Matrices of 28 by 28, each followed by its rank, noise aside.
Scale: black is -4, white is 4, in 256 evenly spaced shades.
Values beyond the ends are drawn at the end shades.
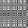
one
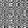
three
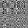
three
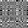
two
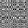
two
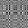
one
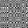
two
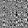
three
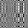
one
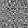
four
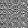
three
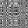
two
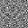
four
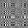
one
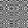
two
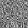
four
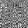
four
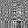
two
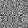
four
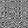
four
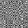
four
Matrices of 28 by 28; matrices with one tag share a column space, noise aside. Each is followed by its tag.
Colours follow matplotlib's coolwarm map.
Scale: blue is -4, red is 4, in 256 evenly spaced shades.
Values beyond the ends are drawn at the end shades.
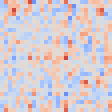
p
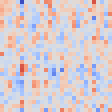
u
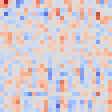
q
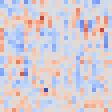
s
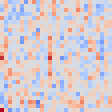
p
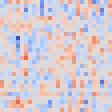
p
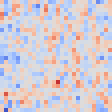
p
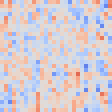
q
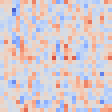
p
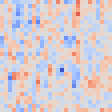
u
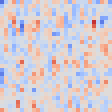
s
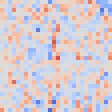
p
